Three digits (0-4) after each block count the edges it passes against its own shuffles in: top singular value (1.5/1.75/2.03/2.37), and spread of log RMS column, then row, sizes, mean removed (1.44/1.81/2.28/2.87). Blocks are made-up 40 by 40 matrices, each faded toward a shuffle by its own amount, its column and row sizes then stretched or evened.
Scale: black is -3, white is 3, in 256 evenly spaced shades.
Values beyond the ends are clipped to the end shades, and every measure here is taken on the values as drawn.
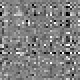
3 3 3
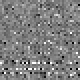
1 0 3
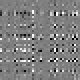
4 4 4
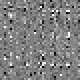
2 3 1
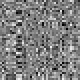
3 2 1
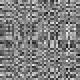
4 4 0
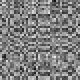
4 2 1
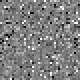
0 1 1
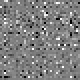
0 2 3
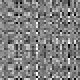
4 4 2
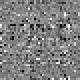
1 2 3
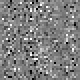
0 3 0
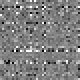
3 2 3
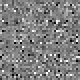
0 1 3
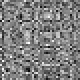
3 2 0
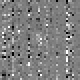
1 4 1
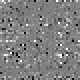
0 1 2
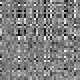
4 4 3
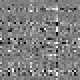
2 2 4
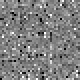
0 1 1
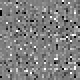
0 3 1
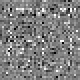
2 1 3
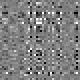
4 3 3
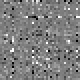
0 3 2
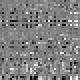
3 2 4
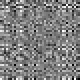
4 2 4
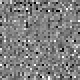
0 1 2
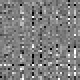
3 4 2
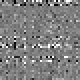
1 2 4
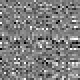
3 1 3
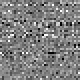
2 0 3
